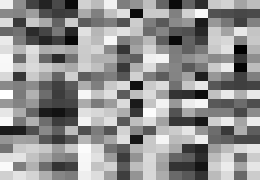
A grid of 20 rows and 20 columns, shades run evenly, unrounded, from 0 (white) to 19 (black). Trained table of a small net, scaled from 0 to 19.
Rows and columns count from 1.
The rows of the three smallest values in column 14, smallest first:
15, 16, 17
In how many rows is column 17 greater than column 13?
8
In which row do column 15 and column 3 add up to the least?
12
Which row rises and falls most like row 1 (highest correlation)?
5
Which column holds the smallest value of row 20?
7
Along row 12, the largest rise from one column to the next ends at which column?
11
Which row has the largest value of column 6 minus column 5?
4
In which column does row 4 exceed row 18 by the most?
3
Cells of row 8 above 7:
7
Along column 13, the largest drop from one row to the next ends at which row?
10
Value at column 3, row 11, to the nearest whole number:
6
